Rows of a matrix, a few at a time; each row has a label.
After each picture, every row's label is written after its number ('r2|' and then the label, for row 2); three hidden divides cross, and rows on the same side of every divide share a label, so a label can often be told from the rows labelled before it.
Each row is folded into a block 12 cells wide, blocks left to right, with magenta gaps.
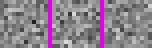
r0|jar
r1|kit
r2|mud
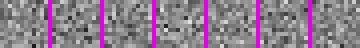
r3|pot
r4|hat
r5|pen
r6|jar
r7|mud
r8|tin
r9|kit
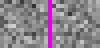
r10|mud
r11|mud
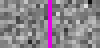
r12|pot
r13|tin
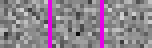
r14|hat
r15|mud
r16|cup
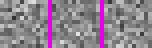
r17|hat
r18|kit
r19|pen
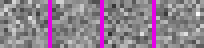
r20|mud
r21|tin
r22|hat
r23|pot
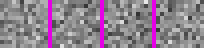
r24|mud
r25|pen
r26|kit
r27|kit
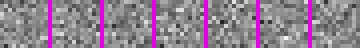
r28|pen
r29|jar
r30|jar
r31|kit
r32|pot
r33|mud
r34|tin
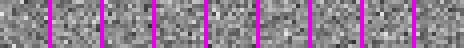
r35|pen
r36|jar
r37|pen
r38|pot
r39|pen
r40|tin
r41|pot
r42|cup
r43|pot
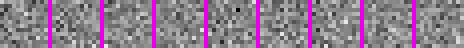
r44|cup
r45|cup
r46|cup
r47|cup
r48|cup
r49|jar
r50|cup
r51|jar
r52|kit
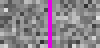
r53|cup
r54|pen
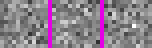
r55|hat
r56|pen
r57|pen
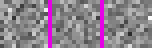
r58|pen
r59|pot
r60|pen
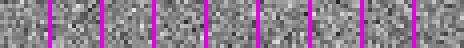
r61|jar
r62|kit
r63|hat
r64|jar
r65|mud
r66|kit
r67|mud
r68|mud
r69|pen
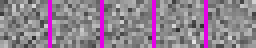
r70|pot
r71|tin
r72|hat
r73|jar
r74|pot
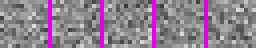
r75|kit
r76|jar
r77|pen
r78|pot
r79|hat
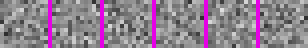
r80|hat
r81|cup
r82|mud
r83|pot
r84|pot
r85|pot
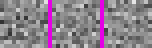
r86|hat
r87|kit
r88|kit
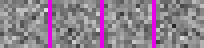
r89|kit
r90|cup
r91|pen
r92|mud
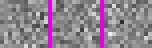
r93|pen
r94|cup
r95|jar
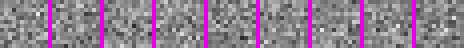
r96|pen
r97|kit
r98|hat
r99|tin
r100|hat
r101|pot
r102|jar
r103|jar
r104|tin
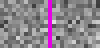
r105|cup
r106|jar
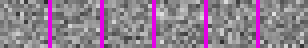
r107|pen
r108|pot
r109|kit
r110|pen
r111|cup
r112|kit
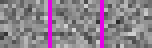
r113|mud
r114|hat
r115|tin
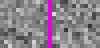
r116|kit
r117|pen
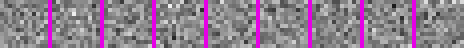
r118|jar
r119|kit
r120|tin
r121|pot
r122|hat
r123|mud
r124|pot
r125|cup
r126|pot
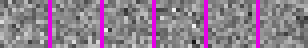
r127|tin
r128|cup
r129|cup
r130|hat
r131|pen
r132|mud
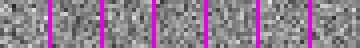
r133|pen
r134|pen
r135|mud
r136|cup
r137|cup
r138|jar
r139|tin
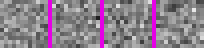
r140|kit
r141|pot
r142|hat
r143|jar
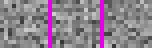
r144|kit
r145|mud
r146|pot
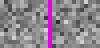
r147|cup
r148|mud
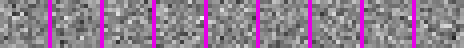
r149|pen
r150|mud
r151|pot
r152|pen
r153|pot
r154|mud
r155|hat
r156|mud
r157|pen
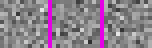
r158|hat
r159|kit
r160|cup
